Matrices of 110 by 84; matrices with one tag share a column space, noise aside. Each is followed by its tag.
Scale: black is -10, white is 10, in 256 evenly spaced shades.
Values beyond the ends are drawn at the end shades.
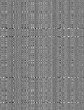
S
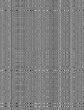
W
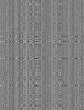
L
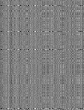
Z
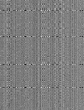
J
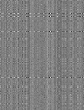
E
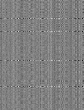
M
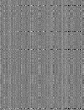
Z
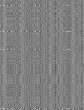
Z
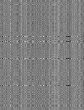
L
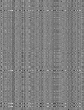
W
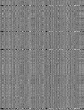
Z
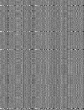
Z
